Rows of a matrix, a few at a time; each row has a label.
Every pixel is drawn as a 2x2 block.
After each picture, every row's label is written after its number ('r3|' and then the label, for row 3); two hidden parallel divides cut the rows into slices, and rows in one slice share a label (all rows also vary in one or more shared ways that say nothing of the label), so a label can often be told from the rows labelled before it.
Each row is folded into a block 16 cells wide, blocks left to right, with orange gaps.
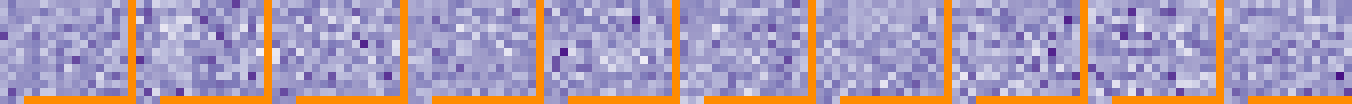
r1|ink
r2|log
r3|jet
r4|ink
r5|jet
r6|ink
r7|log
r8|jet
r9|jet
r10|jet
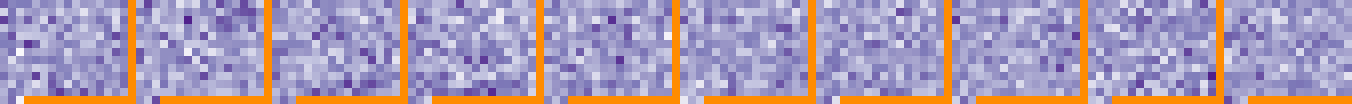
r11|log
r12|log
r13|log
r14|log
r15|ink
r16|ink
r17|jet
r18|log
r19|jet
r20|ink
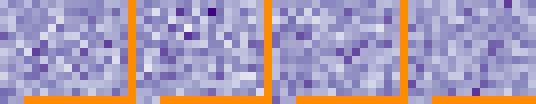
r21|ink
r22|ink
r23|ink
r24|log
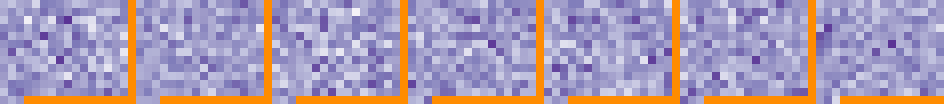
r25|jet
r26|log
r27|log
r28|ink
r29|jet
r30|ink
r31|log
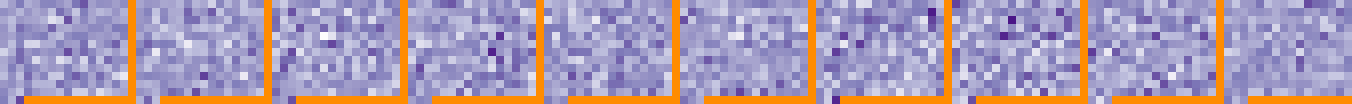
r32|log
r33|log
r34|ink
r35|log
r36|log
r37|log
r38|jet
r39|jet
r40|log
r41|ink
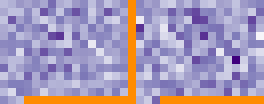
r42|ink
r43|jet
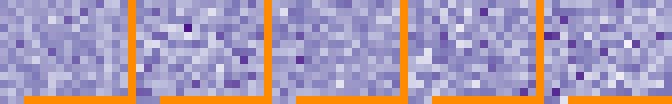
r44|ink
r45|log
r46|ink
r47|log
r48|ink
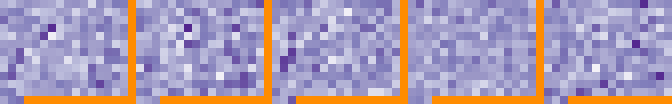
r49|log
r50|log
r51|log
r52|ink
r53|log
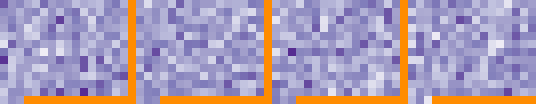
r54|ink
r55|jet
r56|jet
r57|jet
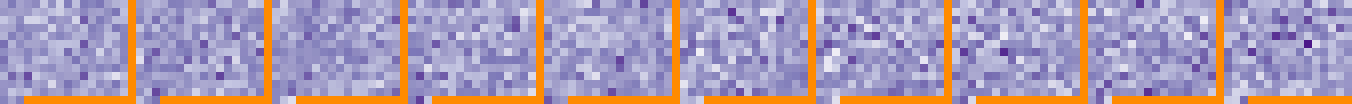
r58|log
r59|jet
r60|jet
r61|log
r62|log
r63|ink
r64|log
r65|jet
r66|log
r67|ink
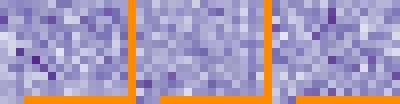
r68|jet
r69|ink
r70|jet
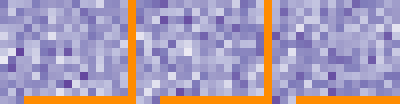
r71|jet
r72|log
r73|log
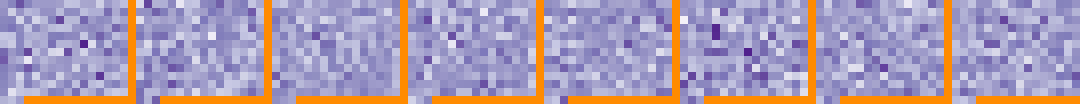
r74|ink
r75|ink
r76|ink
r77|log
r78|jet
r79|log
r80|jet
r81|jet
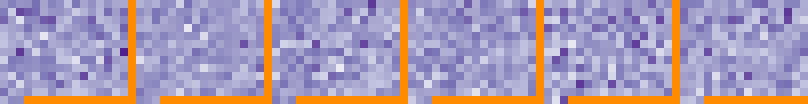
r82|jet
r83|ink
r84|ink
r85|jet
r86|jet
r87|log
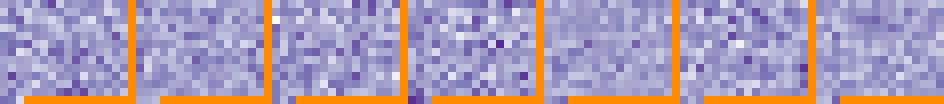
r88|log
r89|ink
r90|log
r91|log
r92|ink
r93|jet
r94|jet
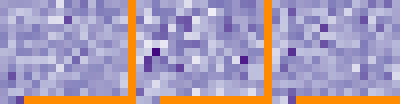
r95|log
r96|ink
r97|ink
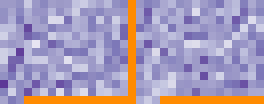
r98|ink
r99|log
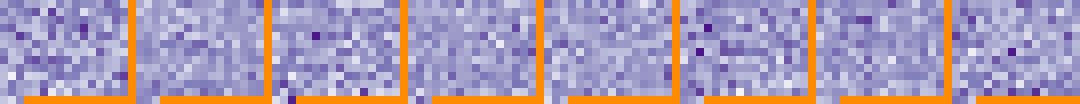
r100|jet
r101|ink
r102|jet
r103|ink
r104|jet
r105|jet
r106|jet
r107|log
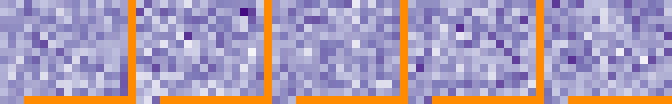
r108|jet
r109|jet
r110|jet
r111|ink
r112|log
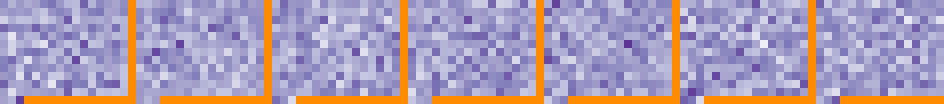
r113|log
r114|jet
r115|log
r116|ink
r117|log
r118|jet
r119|log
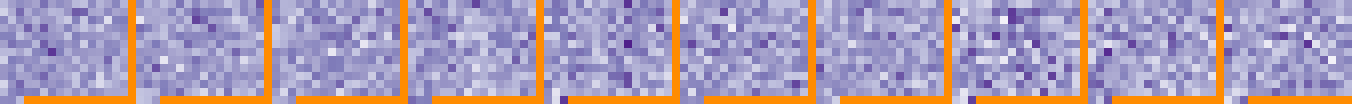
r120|jet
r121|jet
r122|jet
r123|ink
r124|log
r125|ink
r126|jet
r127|jet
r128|jet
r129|log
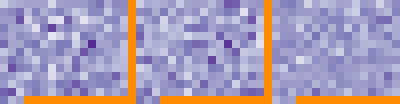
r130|log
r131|ink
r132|ink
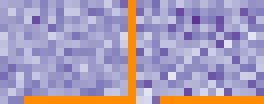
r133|ink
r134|jet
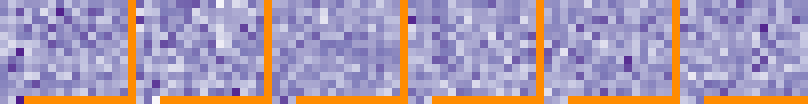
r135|jet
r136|jet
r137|ink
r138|log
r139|ink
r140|jet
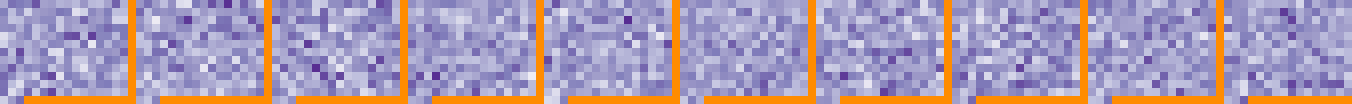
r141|log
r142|jet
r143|log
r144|log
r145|ink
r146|log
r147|log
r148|log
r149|jet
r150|log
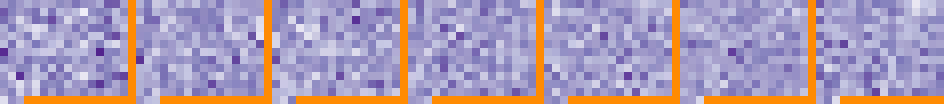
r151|log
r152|log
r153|log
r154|ink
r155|ink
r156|ink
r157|jet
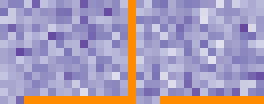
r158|ink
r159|jet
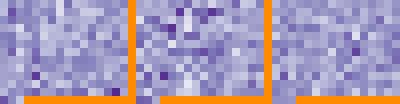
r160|log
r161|ink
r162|log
